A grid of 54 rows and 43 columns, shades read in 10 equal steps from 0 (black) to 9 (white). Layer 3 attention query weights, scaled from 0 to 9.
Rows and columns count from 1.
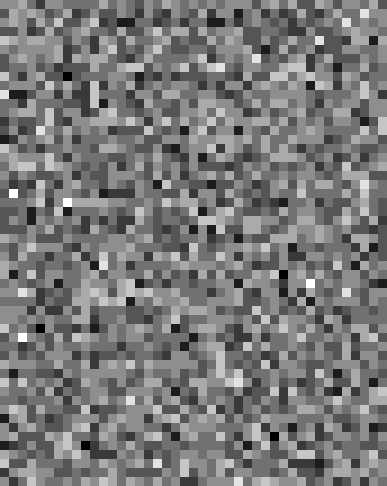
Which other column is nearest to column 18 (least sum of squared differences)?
26
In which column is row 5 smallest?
42
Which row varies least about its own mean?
1
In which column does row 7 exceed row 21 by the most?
29
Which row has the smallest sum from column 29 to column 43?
23
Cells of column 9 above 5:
9
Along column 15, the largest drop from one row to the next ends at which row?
34
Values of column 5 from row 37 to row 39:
0 4 5
